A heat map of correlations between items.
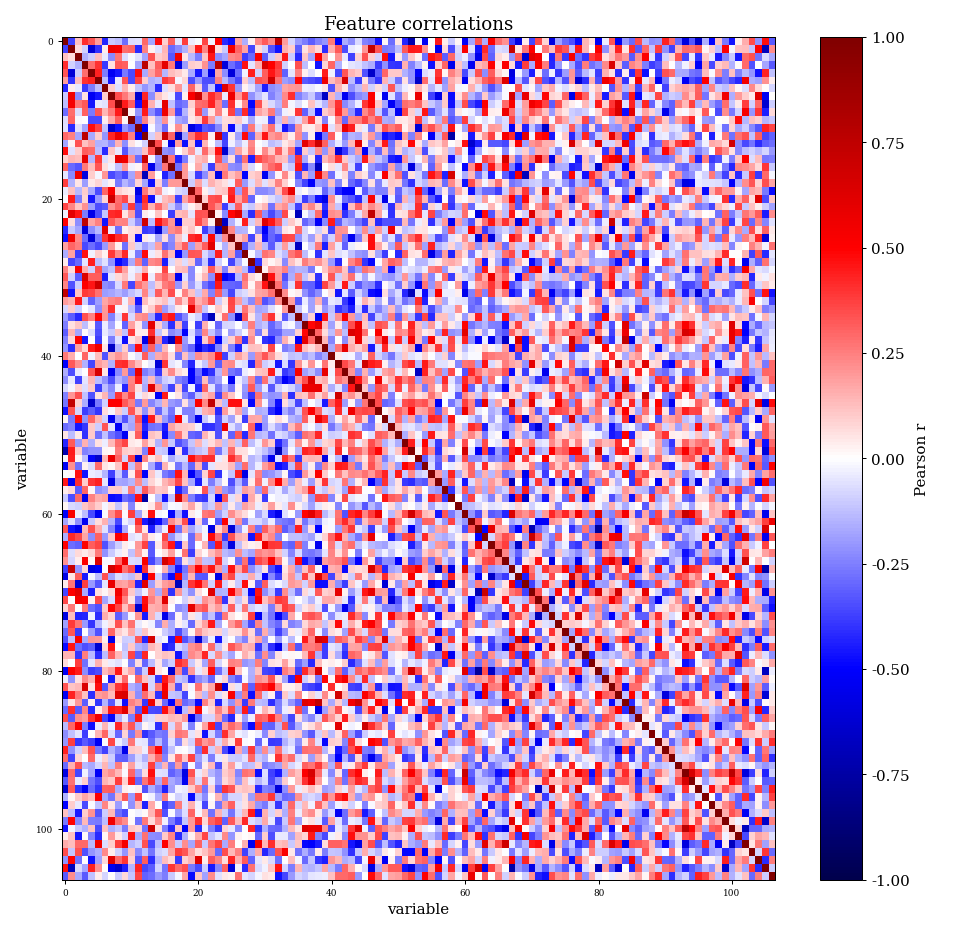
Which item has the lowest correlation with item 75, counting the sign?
56
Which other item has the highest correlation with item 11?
42
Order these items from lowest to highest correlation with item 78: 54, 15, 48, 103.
48, 54, 103, 15
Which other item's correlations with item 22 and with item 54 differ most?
35
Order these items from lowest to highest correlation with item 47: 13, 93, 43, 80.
13, 80, 93, 43
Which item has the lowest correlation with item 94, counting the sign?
18
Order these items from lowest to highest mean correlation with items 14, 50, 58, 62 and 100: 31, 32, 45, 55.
45, 31, 32, 55
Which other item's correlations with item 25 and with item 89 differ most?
43
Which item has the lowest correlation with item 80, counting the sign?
62
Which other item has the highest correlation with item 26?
22
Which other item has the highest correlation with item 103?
33
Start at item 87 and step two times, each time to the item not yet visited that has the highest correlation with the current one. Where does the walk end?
41
